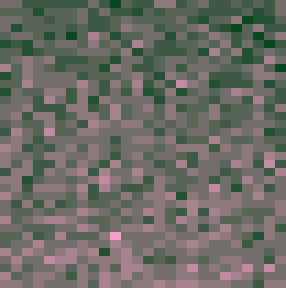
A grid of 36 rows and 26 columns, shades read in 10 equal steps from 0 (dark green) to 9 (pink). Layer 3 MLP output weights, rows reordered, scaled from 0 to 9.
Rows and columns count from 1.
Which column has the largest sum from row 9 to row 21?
13
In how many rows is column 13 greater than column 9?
17
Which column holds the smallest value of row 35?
7
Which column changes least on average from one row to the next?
6
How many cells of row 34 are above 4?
13
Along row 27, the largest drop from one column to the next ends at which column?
19
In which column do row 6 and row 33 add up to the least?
25
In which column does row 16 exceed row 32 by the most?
10
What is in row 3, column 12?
4
